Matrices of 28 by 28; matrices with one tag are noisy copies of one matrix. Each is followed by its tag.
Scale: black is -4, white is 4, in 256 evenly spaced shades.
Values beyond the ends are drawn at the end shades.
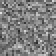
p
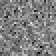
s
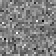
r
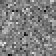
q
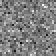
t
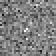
s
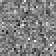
r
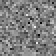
t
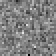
r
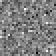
r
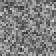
t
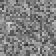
q
